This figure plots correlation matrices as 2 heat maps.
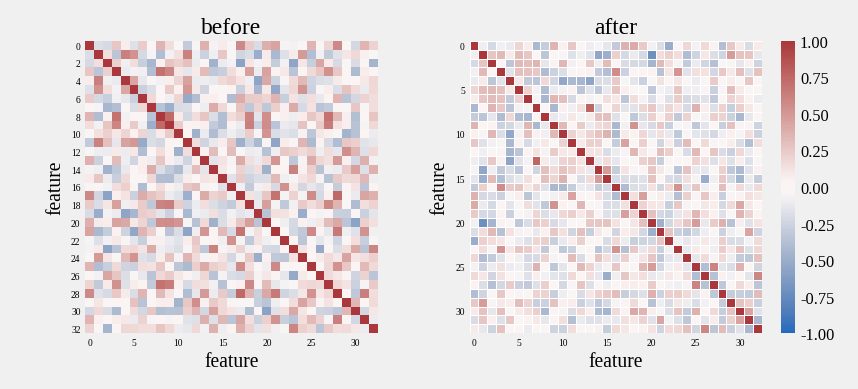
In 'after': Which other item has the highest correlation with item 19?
17
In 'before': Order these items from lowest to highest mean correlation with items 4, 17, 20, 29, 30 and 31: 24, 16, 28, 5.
16, 5, 24, 28
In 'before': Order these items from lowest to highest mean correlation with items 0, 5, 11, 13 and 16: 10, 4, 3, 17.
10, 17, 3, 4
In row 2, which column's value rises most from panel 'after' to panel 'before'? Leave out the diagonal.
26
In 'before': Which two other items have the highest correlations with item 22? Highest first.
16, 12
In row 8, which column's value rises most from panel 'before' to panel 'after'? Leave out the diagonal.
15
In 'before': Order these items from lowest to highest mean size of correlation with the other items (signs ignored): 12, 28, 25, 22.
22, 12, 25, 28
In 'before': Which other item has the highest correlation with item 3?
8
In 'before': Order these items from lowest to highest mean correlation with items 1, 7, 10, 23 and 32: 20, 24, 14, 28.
28, 20, 24, 14
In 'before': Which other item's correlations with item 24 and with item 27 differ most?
1
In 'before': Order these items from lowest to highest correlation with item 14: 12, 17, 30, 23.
17, 12, 30, 23
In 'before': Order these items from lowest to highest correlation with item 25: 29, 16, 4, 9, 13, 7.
4, 16, 9, 7, 29, 13
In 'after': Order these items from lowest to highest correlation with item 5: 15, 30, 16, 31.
15, 31, 30, 16
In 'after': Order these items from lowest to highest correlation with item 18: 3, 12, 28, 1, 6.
28, 1, 3, 6, 12
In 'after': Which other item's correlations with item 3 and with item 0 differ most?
16
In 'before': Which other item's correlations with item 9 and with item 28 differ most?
21
